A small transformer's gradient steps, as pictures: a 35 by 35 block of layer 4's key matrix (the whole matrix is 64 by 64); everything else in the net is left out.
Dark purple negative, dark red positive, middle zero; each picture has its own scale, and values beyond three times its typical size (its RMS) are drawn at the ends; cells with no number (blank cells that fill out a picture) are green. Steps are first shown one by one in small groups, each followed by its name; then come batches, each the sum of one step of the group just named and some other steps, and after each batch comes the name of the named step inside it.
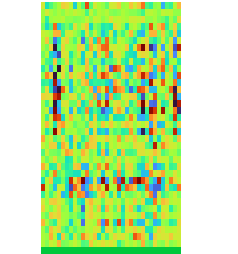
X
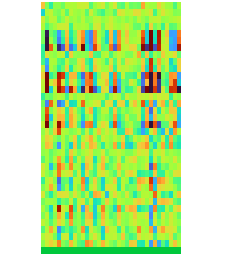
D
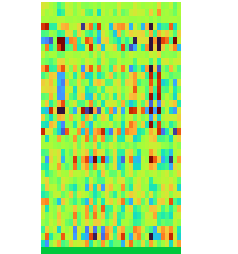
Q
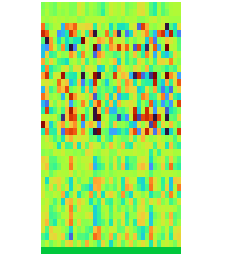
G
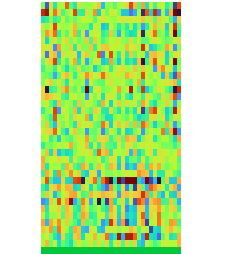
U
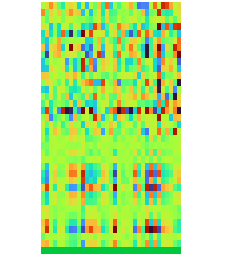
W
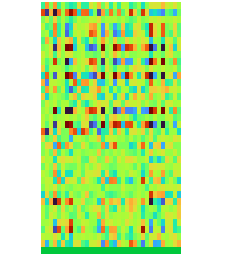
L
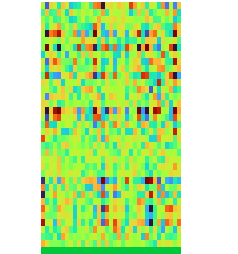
U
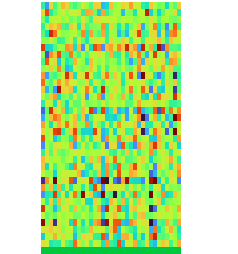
U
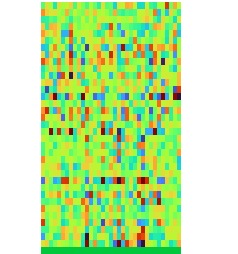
U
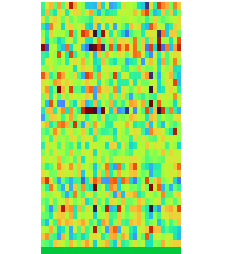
D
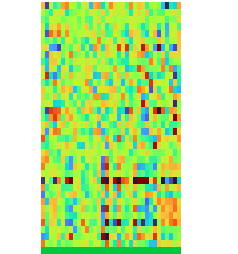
X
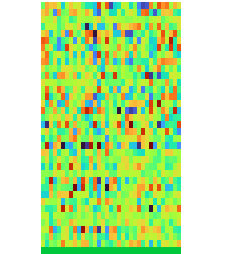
L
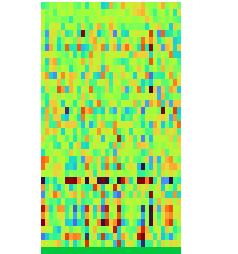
D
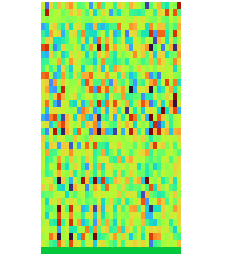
X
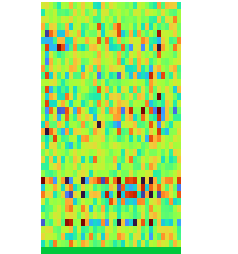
Q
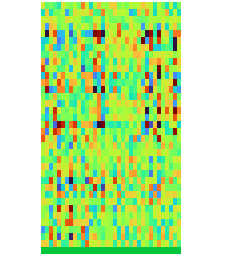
D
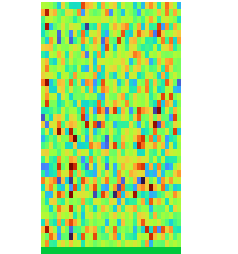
W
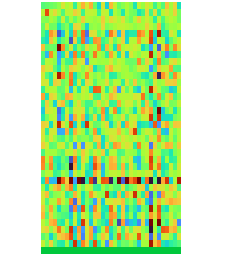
U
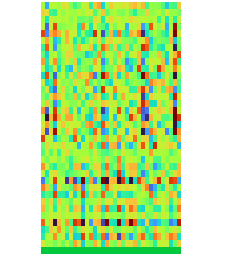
X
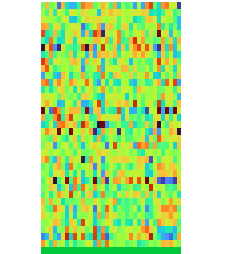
L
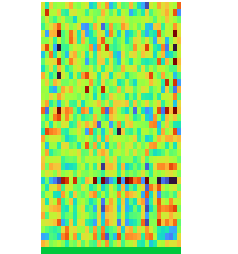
U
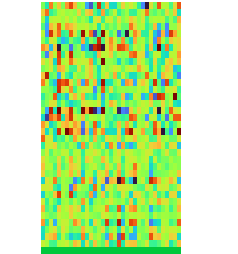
G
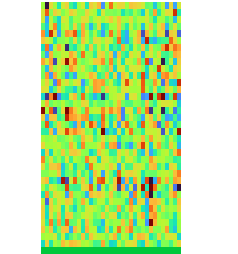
U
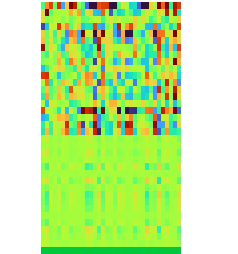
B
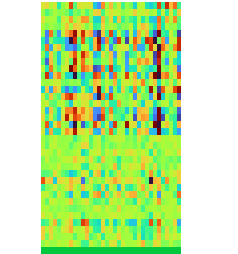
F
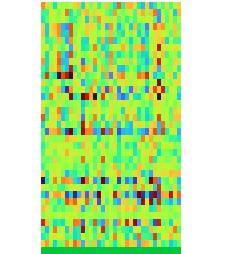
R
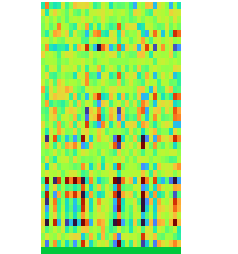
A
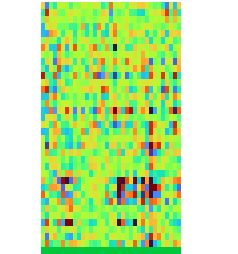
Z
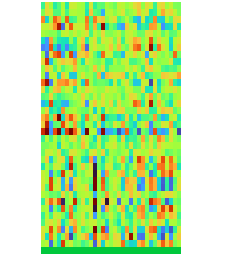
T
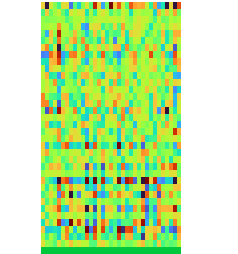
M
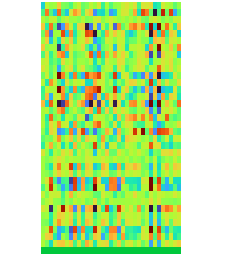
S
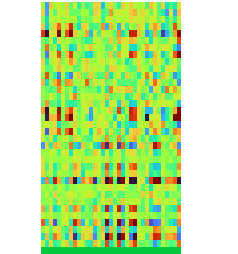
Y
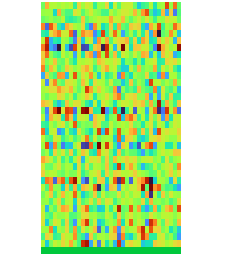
S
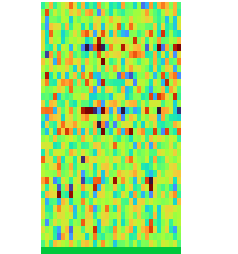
B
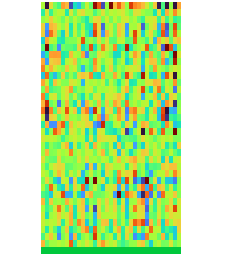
M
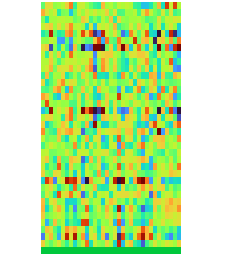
F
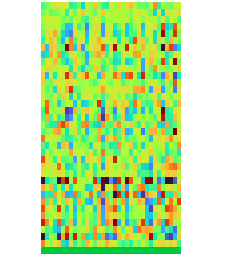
M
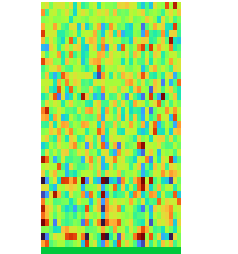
R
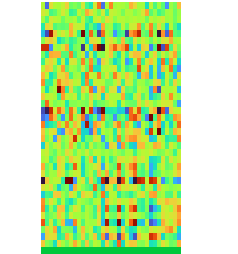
Y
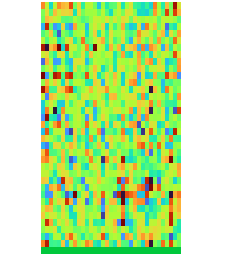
Z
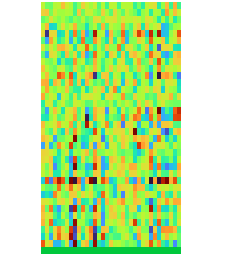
Y
